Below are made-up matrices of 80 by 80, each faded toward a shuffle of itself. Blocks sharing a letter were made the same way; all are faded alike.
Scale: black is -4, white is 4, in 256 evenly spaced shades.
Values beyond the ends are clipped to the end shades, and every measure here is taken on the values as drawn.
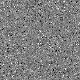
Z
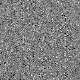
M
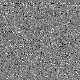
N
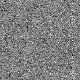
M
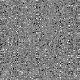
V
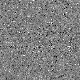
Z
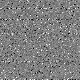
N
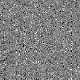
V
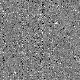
M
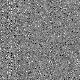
M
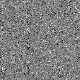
M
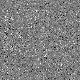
Z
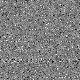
N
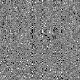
V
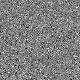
Z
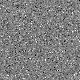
Z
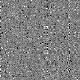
V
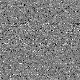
N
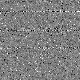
N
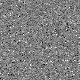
Z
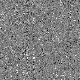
M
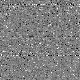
N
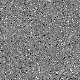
Z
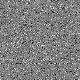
N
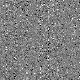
M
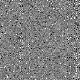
V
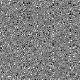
V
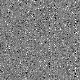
M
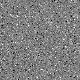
Z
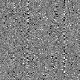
V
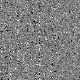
M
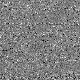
N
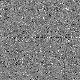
N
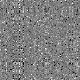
V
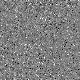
Z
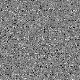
N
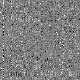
V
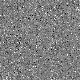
Z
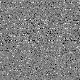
N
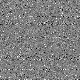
N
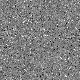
Z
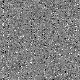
M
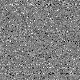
N
